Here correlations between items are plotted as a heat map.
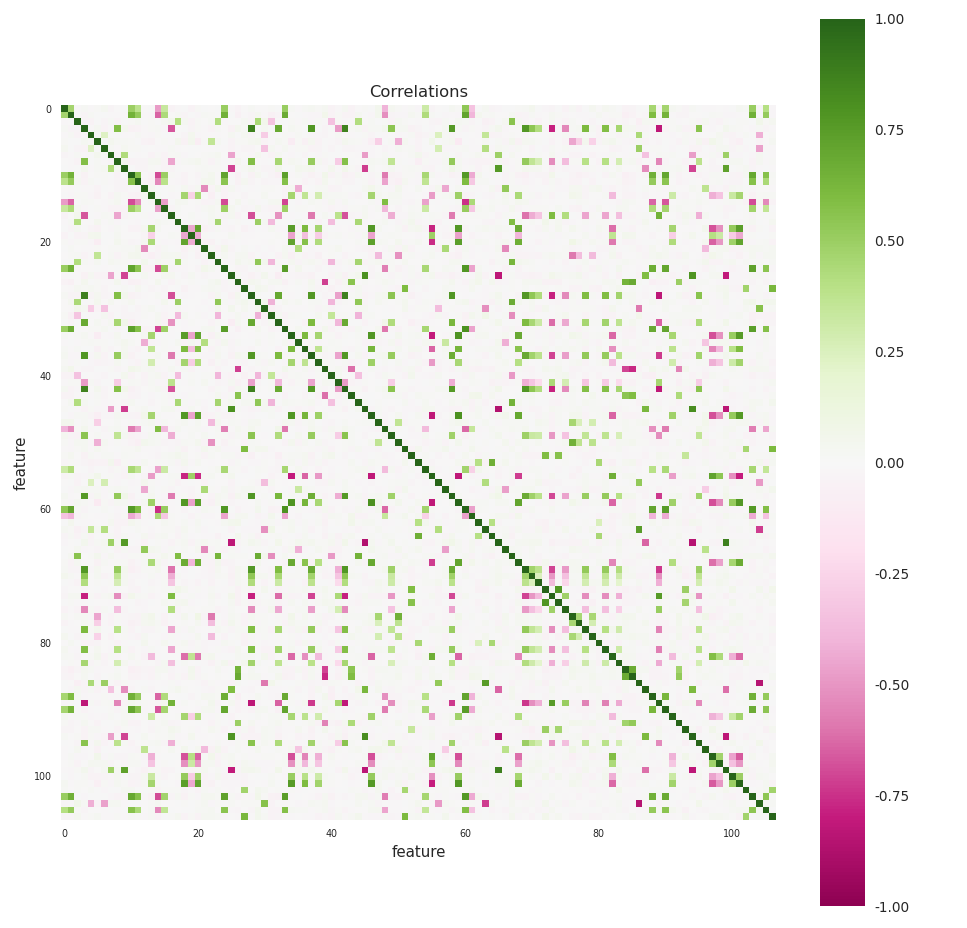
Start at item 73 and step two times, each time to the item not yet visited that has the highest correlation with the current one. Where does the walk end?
16
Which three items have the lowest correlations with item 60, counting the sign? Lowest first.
14, 48, 61
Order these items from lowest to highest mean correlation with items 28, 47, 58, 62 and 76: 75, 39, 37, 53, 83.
75, 39, 53, 83, 37
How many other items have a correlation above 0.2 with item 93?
3
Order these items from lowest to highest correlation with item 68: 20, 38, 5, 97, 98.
97, 98, 5, 38, 20
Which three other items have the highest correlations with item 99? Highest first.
65, 9, 7
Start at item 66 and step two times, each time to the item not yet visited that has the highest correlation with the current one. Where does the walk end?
96
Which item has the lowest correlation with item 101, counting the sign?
55
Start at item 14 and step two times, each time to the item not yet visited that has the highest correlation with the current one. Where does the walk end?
61
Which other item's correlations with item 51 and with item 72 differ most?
74
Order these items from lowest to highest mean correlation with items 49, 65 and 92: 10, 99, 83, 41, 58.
41, 10, 83, 58, 99
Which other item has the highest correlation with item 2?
67
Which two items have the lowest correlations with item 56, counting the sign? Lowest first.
104, 30
